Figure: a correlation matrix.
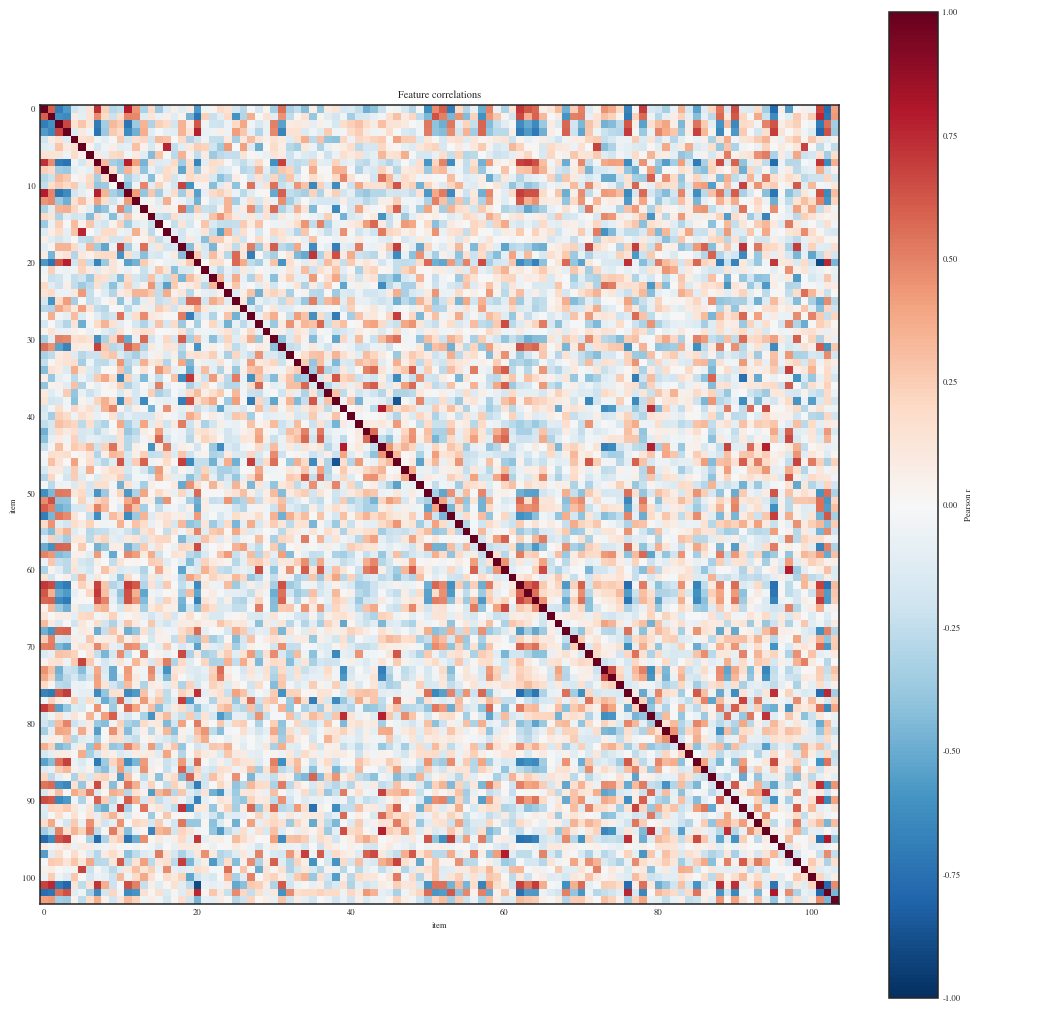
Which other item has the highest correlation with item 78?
0
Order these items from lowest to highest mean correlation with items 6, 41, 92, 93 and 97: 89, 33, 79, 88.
88, 33, 79, 89
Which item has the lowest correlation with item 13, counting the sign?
38
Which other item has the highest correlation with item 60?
97
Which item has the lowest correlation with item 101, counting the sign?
20
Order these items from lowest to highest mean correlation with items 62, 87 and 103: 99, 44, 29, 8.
44, 29, 99, 8
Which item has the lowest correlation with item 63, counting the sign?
95
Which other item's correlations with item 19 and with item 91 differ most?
35
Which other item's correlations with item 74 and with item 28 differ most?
79
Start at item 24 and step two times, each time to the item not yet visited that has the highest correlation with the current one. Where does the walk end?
5
